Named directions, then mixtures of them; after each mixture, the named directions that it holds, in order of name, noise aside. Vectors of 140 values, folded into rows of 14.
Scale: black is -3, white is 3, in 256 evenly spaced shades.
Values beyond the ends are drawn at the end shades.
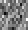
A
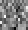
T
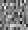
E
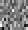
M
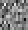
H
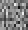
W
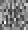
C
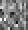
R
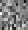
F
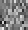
C, M.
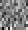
F, M.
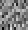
F, H, M.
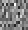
E, H, W.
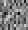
A, F, H.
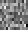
E, R, W.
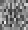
C.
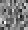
C, M.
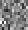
C, H, M.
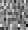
E, M, W.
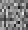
W.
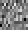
H, M.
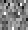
A, E.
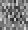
A, C, E.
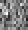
A, H, W.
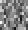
A, M, T.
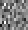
C, H.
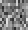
A, E.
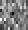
R.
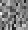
F.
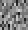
F, H.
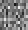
W.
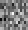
R, W.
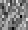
A.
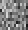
R, W.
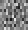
C, W.
